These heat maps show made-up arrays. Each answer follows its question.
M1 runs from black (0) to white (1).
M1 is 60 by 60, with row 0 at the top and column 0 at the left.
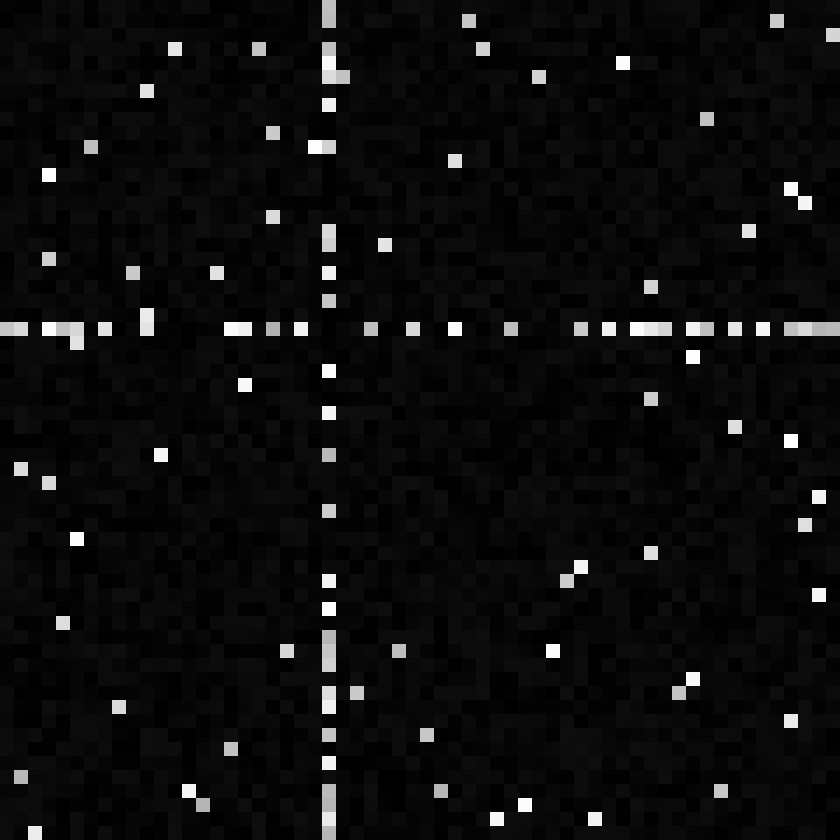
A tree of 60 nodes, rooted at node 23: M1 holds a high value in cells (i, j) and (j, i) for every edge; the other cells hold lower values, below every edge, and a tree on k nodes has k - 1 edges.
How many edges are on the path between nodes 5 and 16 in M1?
2
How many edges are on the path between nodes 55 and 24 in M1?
4
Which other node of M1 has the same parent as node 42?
35
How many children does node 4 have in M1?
1
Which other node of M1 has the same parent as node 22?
6
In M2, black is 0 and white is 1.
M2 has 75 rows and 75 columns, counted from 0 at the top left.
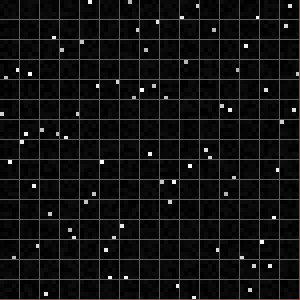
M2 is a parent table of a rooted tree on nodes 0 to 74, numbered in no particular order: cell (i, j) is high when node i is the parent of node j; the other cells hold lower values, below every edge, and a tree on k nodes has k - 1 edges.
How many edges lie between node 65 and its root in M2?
9
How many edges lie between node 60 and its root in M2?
8
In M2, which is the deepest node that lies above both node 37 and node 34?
50
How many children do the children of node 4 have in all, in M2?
4
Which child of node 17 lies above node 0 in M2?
59
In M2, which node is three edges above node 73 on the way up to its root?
42
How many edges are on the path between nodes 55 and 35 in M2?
9
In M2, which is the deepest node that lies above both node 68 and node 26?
62
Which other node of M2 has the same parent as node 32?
22
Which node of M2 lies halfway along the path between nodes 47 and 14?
24
